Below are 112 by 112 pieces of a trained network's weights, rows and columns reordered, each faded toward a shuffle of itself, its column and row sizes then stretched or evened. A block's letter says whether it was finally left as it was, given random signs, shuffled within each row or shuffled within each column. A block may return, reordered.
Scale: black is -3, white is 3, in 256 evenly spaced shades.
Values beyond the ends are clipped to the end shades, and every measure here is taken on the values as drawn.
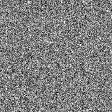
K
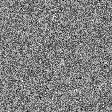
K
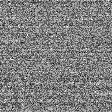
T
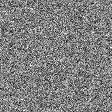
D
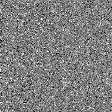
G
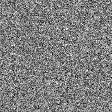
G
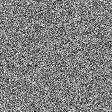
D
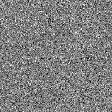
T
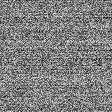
D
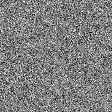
K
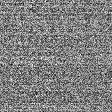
T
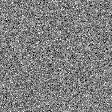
K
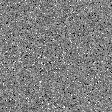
D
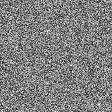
G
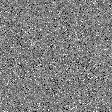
D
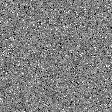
D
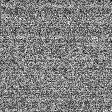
D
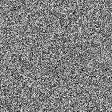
D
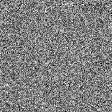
T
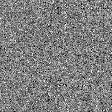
G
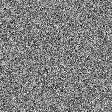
D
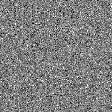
T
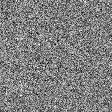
K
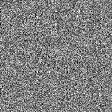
T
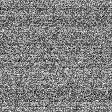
D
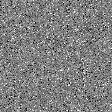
G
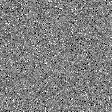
G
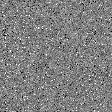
K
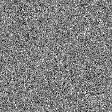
G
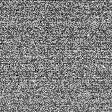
T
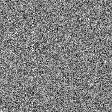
K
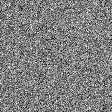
K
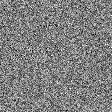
D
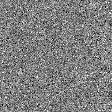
G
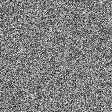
K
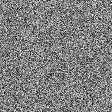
K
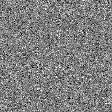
G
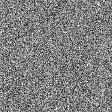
K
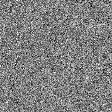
G
